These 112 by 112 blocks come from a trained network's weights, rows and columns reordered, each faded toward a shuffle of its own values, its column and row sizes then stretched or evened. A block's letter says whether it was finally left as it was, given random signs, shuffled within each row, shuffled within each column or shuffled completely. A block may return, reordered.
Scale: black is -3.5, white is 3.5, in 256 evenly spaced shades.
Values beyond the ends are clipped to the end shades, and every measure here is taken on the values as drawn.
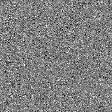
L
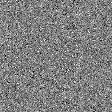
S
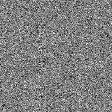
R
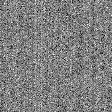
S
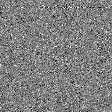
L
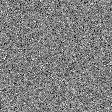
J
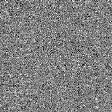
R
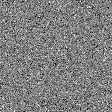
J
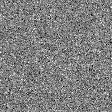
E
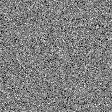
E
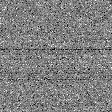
E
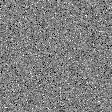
J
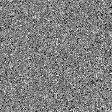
S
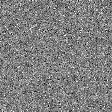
E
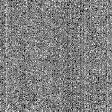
R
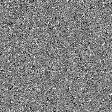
L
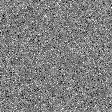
J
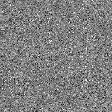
R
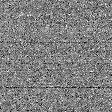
E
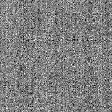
R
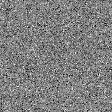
E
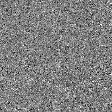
L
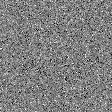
J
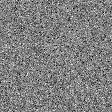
J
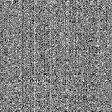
R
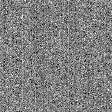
S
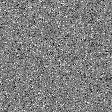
J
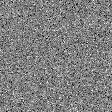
J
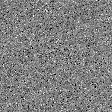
J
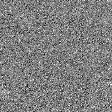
L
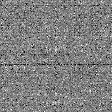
R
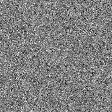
S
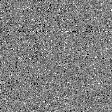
L
